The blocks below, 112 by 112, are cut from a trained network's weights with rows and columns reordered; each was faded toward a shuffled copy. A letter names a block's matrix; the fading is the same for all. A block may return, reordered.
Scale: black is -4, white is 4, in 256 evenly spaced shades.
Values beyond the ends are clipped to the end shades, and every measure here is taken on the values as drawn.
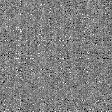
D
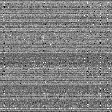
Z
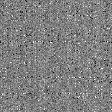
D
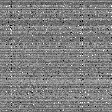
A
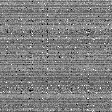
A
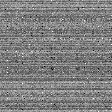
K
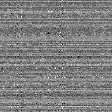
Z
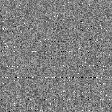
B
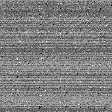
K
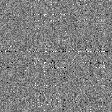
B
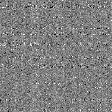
D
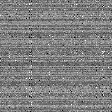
K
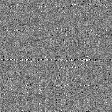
B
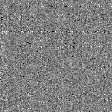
B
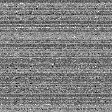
Z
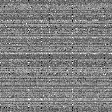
Z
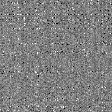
D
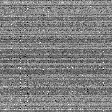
Z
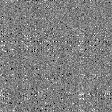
D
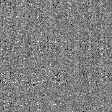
B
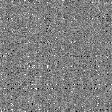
D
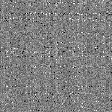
D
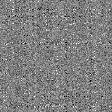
B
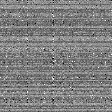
K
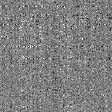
D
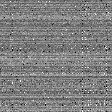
A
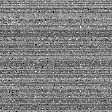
K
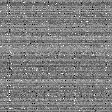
A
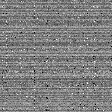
K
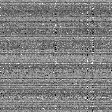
Z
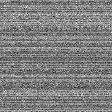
Z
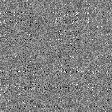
B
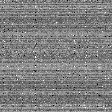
K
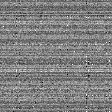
Z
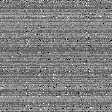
A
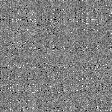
D
